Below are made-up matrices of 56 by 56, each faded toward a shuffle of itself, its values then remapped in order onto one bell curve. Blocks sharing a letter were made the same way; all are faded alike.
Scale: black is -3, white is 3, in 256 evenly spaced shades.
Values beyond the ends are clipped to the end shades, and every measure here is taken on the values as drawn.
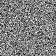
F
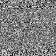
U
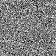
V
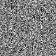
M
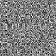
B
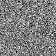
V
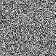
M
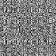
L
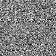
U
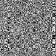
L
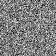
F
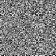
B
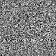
V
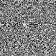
V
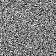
F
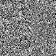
M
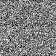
F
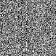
M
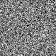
F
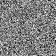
F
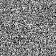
V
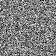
F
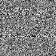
U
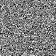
V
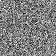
F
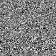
U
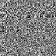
B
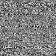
U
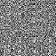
B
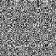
B
